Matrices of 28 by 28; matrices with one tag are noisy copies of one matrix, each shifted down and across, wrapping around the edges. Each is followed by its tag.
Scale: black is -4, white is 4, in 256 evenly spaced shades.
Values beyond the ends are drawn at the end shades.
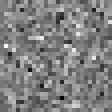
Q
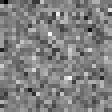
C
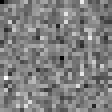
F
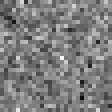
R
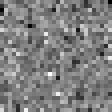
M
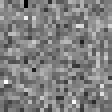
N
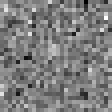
F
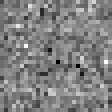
M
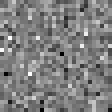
F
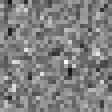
Q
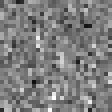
F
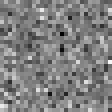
R
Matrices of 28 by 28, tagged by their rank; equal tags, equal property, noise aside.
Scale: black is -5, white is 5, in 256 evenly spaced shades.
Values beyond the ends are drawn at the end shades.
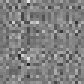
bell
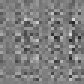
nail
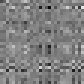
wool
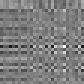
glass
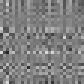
wool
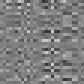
nail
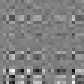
glass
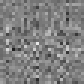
bell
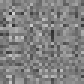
bell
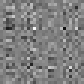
nail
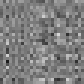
nail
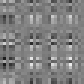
glass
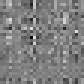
nail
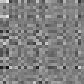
wool
